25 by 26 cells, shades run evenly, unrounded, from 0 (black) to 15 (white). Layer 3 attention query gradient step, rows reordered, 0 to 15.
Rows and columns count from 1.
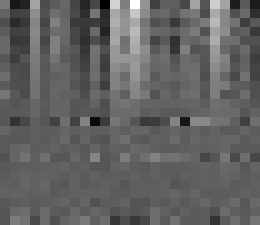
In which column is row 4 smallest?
11
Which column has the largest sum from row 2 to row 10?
14
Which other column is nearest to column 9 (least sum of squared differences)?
26
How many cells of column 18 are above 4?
22
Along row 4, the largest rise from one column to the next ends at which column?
12
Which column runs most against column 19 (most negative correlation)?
21
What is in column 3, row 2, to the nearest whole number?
4
